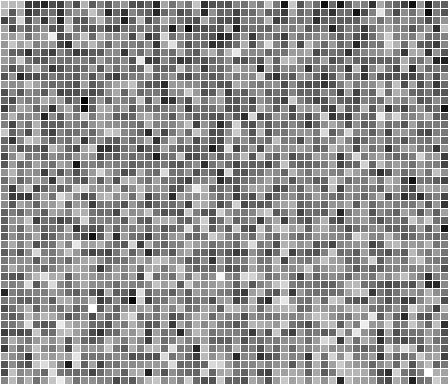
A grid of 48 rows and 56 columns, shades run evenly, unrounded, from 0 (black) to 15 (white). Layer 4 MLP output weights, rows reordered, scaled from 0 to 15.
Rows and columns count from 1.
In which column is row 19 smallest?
27
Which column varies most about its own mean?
19
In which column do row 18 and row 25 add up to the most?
8
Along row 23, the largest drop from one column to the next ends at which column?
28
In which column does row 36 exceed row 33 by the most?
36
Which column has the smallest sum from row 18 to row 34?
56
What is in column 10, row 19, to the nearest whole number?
4
